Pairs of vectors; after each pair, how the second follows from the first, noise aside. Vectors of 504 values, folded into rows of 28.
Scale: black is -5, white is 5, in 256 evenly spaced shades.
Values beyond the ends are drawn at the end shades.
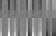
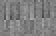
wrapped around, negated, shrunk.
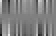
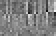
wrapped around.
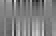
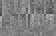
wrapped around, negated, shrunk.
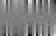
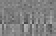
wrapped around, shrunk.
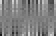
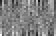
negated.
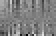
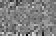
sign-scrambled.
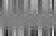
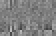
wrapped around, shrunk.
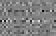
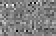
wrapped around.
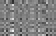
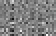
negated.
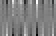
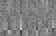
wrapped around, negated, shrunk.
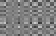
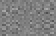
wrapped around, shrunk.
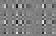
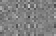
wrapped around, negated, shrunk.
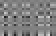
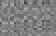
wrapped around, shrunk.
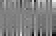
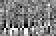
wrapped around, scaled up.
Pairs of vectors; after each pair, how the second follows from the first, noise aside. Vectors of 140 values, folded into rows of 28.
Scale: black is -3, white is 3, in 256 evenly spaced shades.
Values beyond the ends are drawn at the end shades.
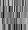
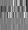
reversed, negated, partly zeroed.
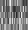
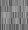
wrapped around, negated, shrunk.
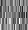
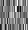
shuffled.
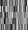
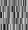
shuffled.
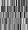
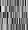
shuffled.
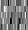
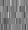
wrapped around, negated, shrunk.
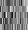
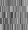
shrunk.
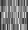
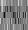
negated, partly zeroed.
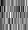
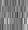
reversed, negated, shrunk.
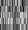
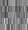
reversed, negated, shrunk.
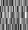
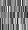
shuffled.
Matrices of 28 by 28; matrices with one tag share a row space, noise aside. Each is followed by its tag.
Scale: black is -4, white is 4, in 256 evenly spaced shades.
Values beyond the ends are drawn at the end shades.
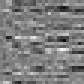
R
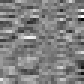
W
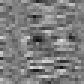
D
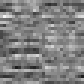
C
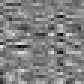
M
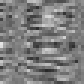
D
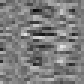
D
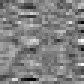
W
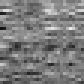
C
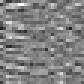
M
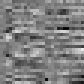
R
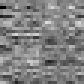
C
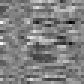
D
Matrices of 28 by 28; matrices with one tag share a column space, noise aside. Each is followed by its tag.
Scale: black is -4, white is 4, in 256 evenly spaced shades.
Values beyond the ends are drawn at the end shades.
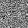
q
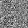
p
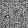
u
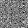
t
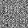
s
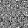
p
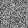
t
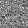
p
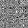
s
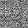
s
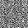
t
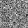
p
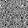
p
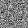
u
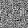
u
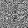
q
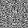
u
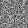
s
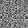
s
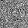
u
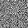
s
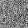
u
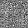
u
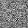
u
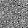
t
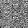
q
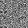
q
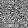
s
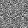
q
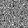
p
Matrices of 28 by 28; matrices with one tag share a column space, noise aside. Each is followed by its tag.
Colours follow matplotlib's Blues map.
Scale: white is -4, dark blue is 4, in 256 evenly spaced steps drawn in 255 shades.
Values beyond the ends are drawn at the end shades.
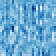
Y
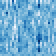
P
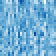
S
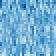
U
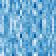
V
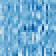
Y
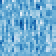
P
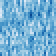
S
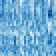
S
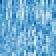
S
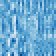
V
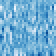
Y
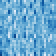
V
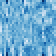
U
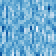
Y
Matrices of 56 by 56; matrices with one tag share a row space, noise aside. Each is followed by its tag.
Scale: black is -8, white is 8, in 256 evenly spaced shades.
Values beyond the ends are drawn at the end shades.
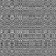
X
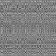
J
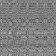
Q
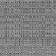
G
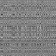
J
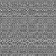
Q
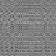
X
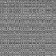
G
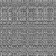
Q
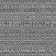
G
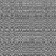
X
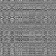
X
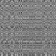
X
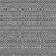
J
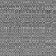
G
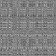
Q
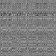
Q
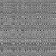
J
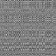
G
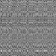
Q
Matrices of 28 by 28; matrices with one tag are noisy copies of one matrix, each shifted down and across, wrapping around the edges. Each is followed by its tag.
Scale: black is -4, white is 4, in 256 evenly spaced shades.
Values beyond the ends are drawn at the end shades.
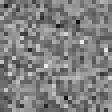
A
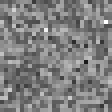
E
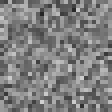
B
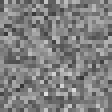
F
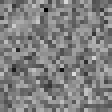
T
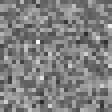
A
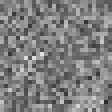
T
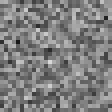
F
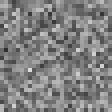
F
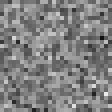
E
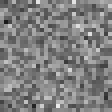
E
